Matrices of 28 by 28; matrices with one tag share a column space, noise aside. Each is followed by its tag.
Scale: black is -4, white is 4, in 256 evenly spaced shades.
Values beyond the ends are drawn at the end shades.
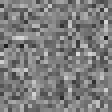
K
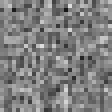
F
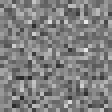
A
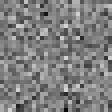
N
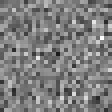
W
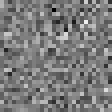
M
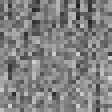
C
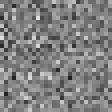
K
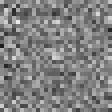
A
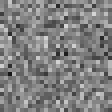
N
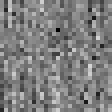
C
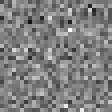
A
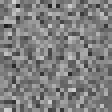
N
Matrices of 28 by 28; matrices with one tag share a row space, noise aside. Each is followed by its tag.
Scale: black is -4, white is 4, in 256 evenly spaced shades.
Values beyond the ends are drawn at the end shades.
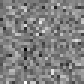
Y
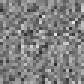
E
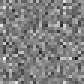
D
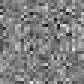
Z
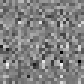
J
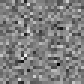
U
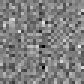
E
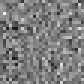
D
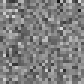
D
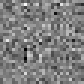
Y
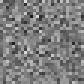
Y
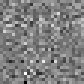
Y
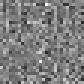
E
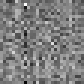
Y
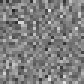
D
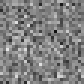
U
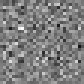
D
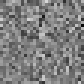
E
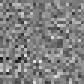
U
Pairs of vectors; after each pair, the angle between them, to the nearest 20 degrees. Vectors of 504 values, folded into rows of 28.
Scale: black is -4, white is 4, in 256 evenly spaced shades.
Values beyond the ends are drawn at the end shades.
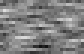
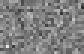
100 degrees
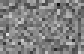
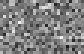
60 degrees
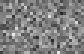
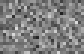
20 degrees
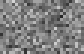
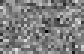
60 degrees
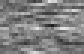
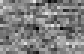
140 degrees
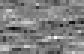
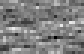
160 degrees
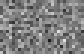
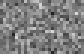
80 degrees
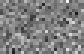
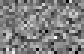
140 degrees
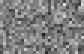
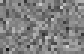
80 degrees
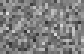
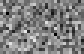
160 degrees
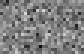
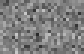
20 degrees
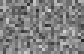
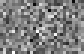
120 degrees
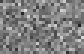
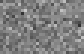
20 degrees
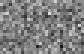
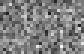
160 degrees
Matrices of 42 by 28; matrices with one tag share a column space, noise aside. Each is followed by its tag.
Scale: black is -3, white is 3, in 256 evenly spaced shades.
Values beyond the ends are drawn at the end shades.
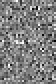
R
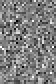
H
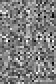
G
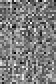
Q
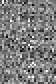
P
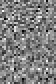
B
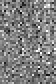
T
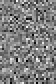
B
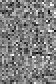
T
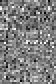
R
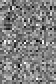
R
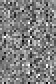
G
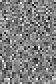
B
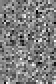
G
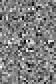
R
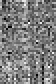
Q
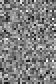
B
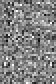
G
